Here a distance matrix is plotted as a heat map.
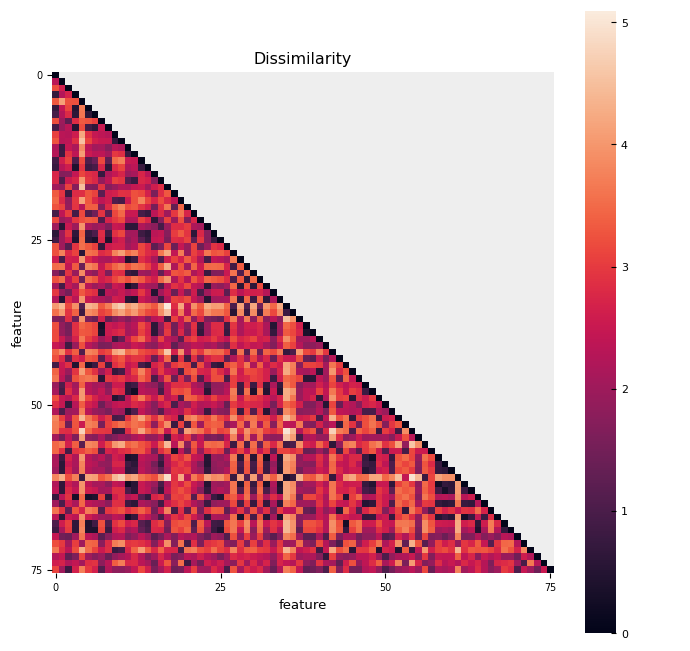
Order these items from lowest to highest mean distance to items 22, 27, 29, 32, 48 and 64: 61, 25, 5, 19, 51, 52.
51, 25, 5, 61, 19, 52
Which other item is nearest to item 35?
61
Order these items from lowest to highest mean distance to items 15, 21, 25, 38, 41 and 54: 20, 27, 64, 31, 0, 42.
64, 0, 20, 31, 27, 42
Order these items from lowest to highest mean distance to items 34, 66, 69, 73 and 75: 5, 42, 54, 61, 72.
5, 72, 54, 42, 61
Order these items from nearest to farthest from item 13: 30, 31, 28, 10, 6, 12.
6, 30, 12, 28, 31, 10
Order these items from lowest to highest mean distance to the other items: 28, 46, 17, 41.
41, 28, 46, 17
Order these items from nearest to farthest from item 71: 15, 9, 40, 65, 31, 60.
15, 31, 65, 60, 40, 9
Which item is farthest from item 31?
17
